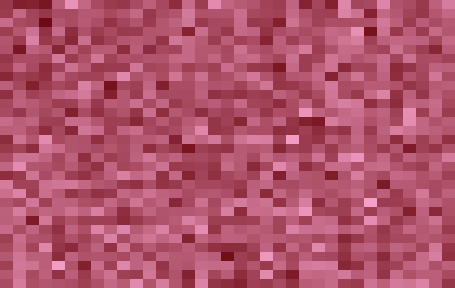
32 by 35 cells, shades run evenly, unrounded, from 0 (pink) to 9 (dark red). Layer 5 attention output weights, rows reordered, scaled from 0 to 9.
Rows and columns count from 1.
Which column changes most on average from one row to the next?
22
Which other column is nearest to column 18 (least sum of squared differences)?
35
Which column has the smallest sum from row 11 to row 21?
28
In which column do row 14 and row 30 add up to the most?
19
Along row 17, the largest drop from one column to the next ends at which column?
4
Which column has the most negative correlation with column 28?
29
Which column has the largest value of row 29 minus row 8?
18
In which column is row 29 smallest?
21
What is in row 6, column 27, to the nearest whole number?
3
